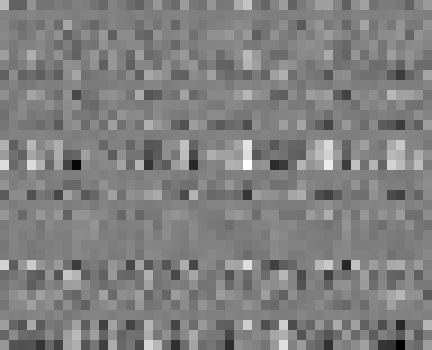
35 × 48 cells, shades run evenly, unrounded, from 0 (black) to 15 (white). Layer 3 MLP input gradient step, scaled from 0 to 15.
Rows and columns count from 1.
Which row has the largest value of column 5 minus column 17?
17
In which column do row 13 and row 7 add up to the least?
45
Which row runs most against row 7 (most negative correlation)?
19
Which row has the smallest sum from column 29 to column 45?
35
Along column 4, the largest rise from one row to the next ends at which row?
27
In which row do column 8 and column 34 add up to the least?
16
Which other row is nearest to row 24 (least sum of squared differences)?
25
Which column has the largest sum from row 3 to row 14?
28
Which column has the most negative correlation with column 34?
6
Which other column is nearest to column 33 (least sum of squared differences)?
30
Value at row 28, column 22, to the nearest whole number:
10
